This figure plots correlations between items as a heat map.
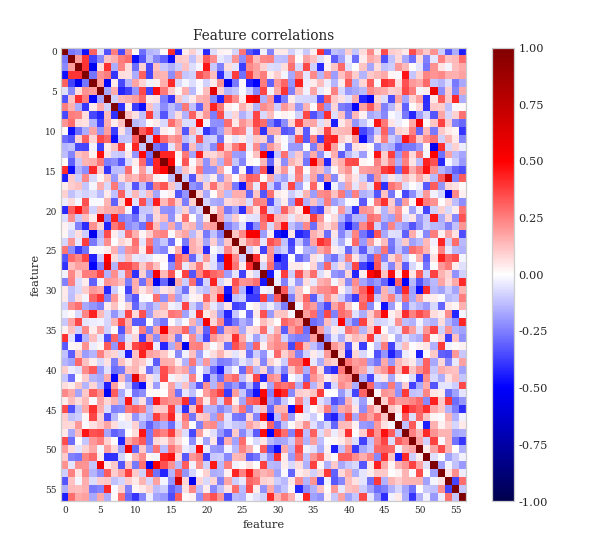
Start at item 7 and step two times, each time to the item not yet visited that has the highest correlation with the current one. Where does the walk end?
5
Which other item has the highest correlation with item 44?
28
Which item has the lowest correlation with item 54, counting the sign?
18
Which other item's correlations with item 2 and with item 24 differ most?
36
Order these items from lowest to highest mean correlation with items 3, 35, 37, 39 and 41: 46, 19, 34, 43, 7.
7, 46, 43, 34, 19
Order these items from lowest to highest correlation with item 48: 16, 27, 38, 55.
27, 55, 38, 16
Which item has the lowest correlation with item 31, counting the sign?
23
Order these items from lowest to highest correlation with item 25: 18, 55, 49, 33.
55, 33, 18, 49
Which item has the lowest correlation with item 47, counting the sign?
51
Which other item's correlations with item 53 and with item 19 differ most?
13
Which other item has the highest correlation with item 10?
41
